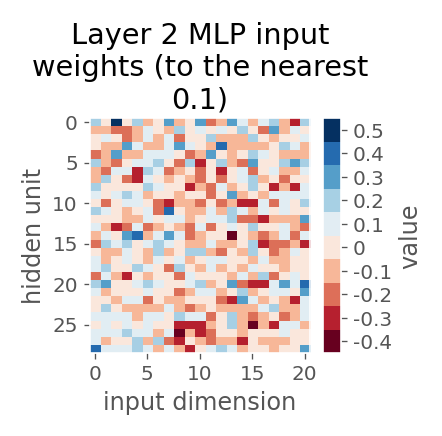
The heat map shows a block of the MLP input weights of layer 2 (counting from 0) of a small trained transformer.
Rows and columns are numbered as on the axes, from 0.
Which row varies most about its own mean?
0
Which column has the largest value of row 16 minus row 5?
10
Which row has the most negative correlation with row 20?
4
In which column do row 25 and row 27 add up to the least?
8
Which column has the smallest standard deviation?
6
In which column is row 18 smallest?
7
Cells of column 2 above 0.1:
2
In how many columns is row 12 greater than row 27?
10
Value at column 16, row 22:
-0.1
